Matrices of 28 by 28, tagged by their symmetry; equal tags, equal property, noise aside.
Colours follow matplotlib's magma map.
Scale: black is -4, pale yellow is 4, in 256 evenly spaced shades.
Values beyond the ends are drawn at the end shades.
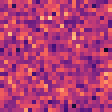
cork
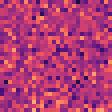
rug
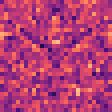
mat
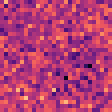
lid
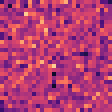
lid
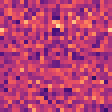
mat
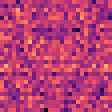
mat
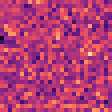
cork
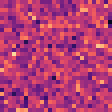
cork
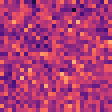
lid
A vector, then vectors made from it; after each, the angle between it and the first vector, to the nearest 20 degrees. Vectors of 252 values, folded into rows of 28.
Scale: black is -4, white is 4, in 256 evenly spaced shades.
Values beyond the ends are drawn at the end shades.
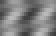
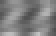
20 degrees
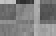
100 degrees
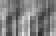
140 degrees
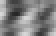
160 degrees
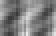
160 degrees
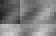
60 degrees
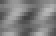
20 degrees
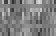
120 degrees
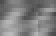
40 degrees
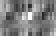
140 degrees
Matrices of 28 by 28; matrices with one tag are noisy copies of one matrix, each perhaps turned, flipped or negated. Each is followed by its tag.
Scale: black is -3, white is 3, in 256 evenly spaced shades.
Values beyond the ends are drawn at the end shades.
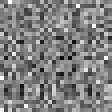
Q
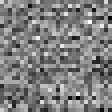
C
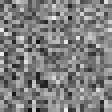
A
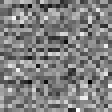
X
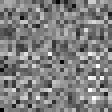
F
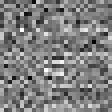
X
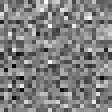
F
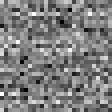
C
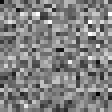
F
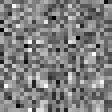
A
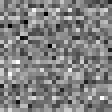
C
